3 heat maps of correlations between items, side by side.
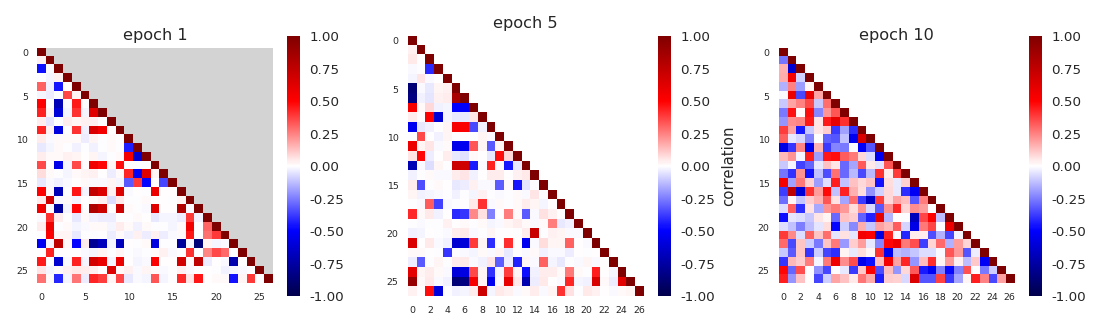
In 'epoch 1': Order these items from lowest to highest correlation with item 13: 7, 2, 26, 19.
2, 19, 26, 7
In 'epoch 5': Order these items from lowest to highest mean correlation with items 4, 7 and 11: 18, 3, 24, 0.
3, 18, 24, 0
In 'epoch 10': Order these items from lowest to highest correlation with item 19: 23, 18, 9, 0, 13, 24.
0, 9, 18, 13, 24, 23
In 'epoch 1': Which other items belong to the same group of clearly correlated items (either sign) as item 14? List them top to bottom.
10, 11, 12, 15
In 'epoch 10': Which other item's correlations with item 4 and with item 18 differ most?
26
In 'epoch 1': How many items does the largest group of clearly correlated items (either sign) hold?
12
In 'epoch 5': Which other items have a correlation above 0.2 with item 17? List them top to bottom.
2, 8, 26
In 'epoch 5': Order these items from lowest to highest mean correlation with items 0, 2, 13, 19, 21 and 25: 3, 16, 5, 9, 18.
5, 9, 3, 16, 18
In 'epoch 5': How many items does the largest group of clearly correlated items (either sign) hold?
11
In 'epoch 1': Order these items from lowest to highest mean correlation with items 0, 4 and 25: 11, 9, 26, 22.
22, 11, 26, 9
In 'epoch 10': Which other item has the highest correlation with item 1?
16
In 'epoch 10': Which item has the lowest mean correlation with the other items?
11
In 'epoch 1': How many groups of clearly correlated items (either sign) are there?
5
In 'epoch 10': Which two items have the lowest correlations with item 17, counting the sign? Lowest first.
10, 25
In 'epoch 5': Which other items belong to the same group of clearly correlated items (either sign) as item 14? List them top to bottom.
20
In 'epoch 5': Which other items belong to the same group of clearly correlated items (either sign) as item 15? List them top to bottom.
1, 10, 12, 23
